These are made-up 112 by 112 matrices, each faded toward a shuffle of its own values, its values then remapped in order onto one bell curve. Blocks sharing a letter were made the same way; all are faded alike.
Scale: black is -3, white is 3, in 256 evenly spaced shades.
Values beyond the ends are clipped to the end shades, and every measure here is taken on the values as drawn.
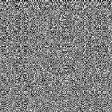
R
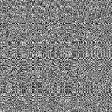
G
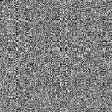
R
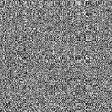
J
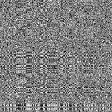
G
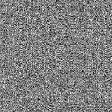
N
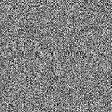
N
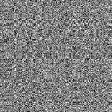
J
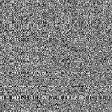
R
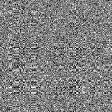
R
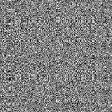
J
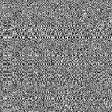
G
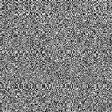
J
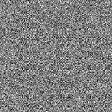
J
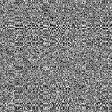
G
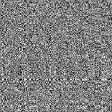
R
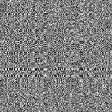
G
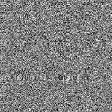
N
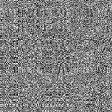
J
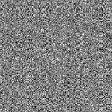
J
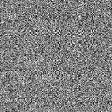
N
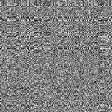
G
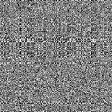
R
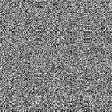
J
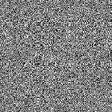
N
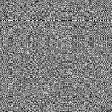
G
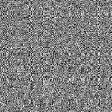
R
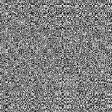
R
